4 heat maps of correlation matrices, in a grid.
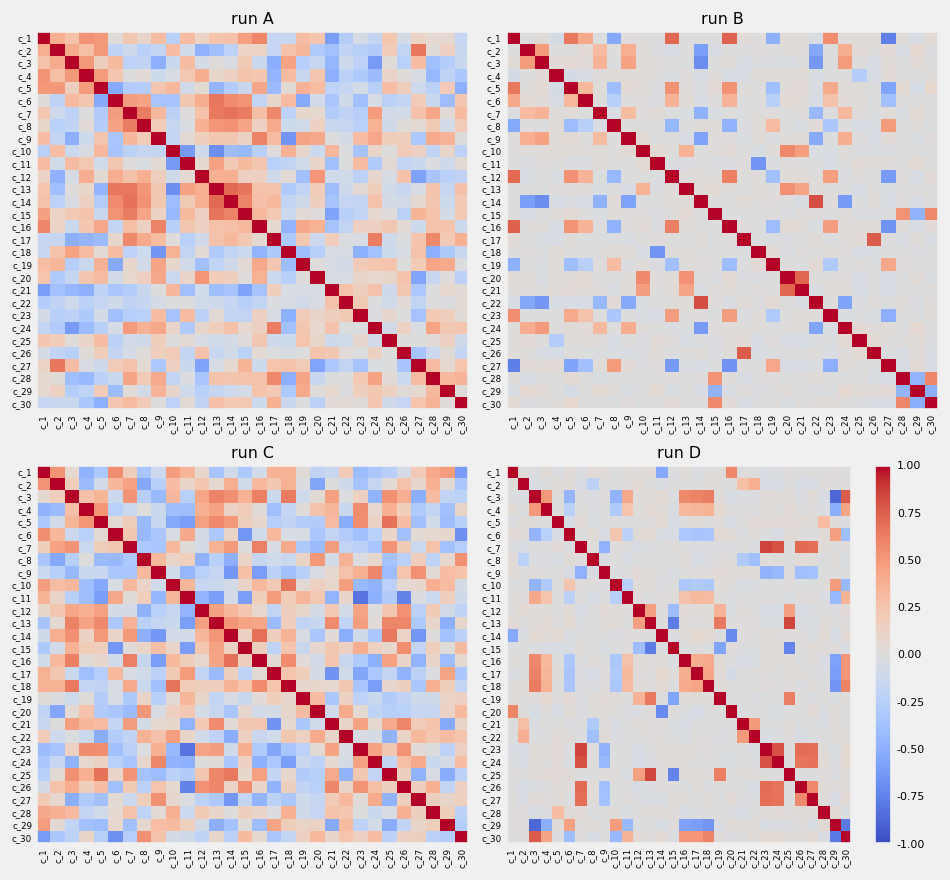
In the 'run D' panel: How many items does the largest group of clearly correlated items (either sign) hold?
10
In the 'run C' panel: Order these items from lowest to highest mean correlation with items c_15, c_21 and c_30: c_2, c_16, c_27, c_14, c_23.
c_2, c_14, c_27, c_16, c_23
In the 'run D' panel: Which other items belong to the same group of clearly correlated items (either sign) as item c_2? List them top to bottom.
c_8, c_21, c_22
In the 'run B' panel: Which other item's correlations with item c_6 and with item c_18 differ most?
c_11
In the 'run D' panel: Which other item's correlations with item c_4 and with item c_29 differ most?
c_3
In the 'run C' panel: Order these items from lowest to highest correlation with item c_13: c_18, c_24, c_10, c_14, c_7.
c_10, c_24, c_18, c_7, c_14
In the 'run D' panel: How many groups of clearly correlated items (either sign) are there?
6
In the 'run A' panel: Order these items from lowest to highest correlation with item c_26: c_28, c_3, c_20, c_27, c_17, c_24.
c_27, c_3, c_28, c_17, c_24, c_20
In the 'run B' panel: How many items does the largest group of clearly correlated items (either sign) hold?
9
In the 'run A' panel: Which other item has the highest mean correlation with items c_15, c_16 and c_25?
c_1
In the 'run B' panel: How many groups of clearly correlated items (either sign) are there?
7
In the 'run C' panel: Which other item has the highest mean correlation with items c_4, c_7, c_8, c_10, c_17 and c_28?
c_18
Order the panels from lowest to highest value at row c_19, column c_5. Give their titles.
run B, run C, run D, run A
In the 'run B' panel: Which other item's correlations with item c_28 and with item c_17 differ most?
c_26
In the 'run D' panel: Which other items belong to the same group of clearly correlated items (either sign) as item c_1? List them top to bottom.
c_14, c_20
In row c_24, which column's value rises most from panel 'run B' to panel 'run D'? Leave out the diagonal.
c_23
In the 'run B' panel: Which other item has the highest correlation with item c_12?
c_1
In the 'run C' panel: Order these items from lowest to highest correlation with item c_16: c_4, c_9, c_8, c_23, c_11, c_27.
c_9, c_27, c_23, c_8, c_4, c_11
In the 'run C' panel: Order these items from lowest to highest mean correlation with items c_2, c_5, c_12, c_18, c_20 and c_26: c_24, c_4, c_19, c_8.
c_8, c_24, c_19, c_4
